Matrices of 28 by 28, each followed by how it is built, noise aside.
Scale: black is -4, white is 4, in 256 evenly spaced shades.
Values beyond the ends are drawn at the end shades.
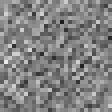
Hankel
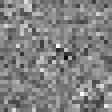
block diagonal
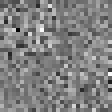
block diagonal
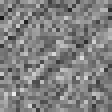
Hankel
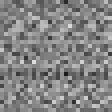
repeating columns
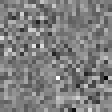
block diagonal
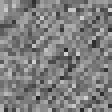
Hankel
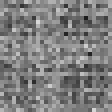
blocks
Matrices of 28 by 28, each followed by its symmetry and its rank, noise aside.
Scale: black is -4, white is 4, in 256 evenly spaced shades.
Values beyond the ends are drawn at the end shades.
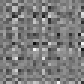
no symmetry, rank two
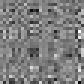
no symmetry, rank three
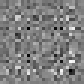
symmetric, rank three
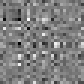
no symmetry, rank three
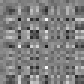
symmetric, rank one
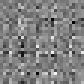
no symmetry, rank three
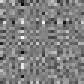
no symmetry, rank three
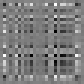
symmetric, rank one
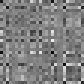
symmetric, rank two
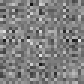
no symmetry, rank three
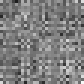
symmetric, rank three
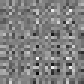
no symmetry, rank three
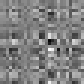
no symmetry, rank two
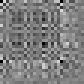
symmetric, rank two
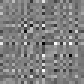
symmetric, rank two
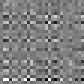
no symmetry, rank one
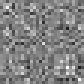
symmetric, rank three
